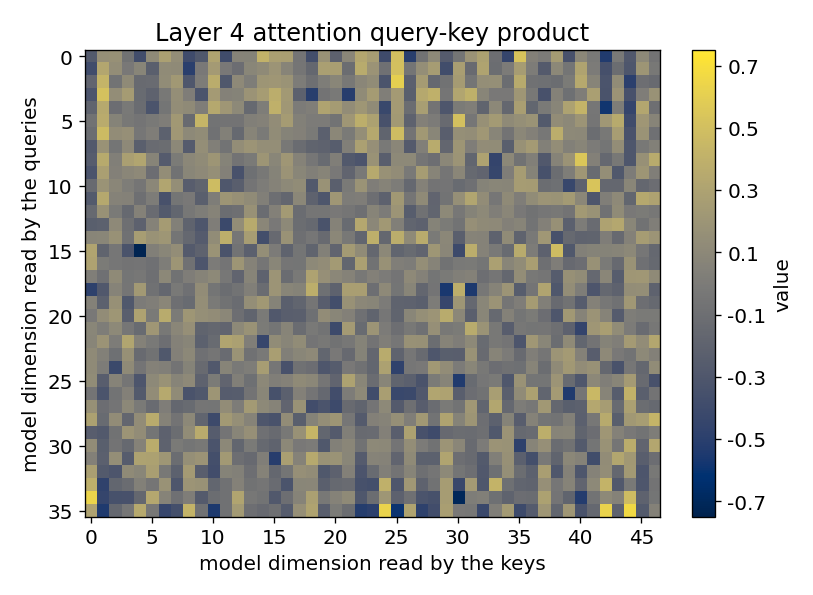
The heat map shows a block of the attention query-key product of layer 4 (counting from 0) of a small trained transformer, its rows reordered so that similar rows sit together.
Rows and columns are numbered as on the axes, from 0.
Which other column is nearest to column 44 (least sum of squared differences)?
24
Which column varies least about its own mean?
17
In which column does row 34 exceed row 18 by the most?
0
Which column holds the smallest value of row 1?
8
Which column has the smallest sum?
19
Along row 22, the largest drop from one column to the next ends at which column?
14
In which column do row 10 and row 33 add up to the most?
41
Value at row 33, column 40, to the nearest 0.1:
-0.2
